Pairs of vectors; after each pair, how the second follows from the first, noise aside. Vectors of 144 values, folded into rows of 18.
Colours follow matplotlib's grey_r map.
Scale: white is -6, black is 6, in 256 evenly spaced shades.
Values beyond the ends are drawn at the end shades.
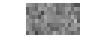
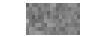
wrapped around, negated, shrunk.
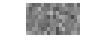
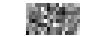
reversed, scaled up.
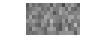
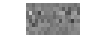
wrapped around, partly zeroed.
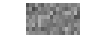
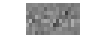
wrapped around, partly zeroed.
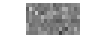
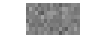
shrunk.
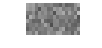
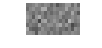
wrapped around, partly zeroed.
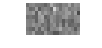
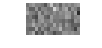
copied.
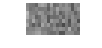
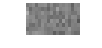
shrunk.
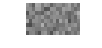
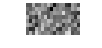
reversed, scaled up.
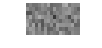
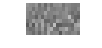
negated, partly zeroed.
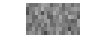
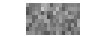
copied.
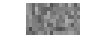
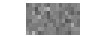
negated, partly zeroed.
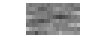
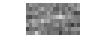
negated.
